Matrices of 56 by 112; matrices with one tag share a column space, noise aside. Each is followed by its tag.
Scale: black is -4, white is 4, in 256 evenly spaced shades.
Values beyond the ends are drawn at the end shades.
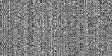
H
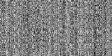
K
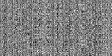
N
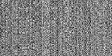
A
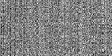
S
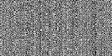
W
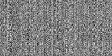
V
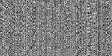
A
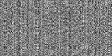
A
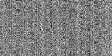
W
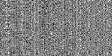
W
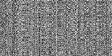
W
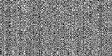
W
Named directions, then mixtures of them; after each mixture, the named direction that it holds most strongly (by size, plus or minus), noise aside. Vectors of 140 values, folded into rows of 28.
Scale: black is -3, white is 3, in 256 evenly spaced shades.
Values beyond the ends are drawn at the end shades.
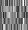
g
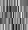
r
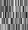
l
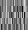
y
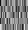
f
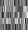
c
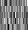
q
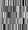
g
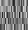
f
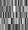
l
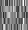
g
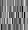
y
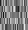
f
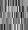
r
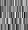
y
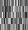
l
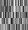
l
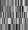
l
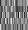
f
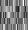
g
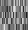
l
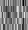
g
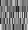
f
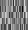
y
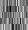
r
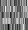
c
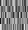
f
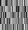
f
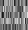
c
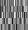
y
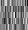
q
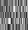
l
